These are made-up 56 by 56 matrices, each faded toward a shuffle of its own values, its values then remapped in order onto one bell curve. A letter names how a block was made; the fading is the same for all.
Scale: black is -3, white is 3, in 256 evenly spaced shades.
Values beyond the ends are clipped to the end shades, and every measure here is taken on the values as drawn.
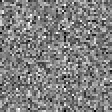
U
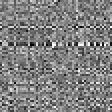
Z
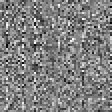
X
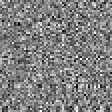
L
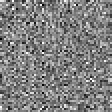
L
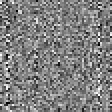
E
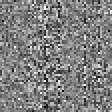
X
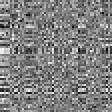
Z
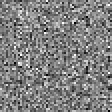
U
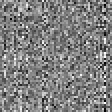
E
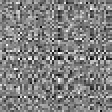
Z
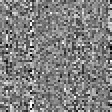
X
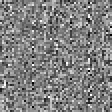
U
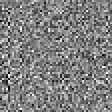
L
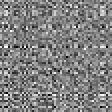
Z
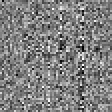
E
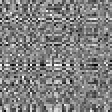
Z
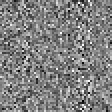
U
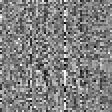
E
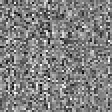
E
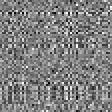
Z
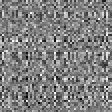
Z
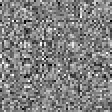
L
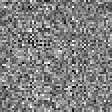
L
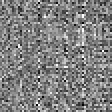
E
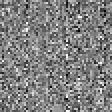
U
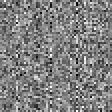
E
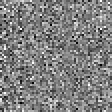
U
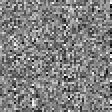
U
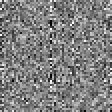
X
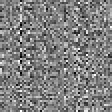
E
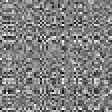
Z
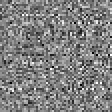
L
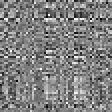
Z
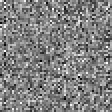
U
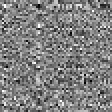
L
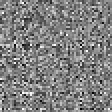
X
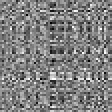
Z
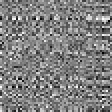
Z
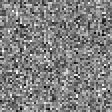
U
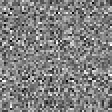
L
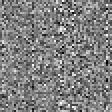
U
